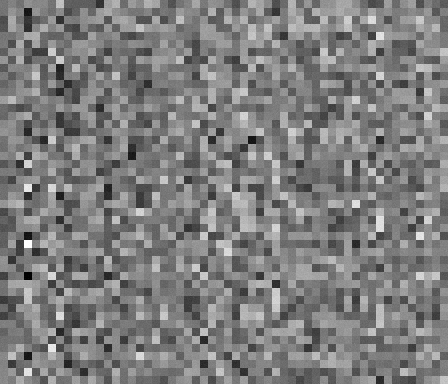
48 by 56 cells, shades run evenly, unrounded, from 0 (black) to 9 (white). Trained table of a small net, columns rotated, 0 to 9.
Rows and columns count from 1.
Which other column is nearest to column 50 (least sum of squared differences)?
22
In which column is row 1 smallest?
13
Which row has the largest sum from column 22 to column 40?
4
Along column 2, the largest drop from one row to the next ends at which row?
46
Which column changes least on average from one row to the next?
50
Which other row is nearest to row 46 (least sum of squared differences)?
33
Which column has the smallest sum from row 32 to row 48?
9
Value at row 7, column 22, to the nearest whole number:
5
